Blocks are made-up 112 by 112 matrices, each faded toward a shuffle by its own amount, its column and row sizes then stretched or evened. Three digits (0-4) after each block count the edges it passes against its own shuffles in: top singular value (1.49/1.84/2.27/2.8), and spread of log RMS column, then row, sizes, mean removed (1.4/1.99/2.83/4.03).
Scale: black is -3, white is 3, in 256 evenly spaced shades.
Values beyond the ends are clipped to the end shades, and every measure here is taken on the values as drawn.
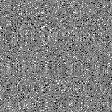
3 0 1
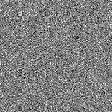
3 0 0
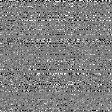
3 1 4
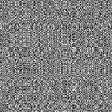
4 2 0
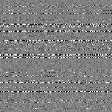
4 0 4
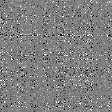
1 3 3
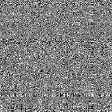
3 1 3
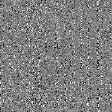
1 3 1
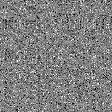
2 0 0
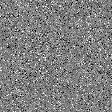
0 1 0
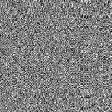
3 1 0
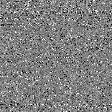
1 0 2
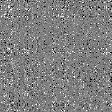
2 3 2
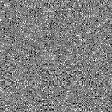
3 0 1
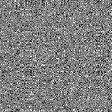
3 1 2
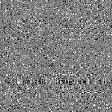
3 0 2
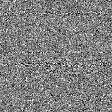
1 0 2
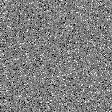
1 0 0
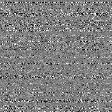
2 1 4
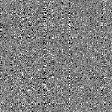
3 3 2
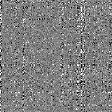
3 3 2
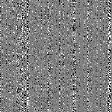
3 4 0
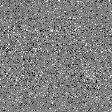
0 0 3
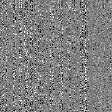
2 4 0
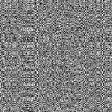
4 3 0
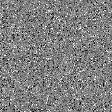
1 1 1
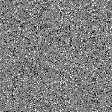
2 1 0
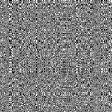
4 3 2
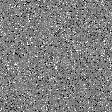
1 0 0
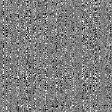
0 4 2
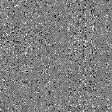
1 3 1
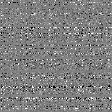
0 2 4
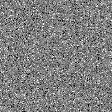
1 1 0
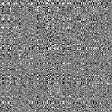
4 3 3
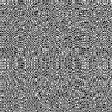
4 1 2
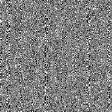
2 3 1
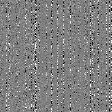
1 4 0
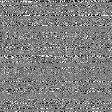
3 1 4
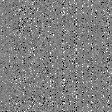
1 3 1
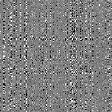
4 4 2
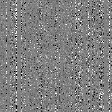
1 4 0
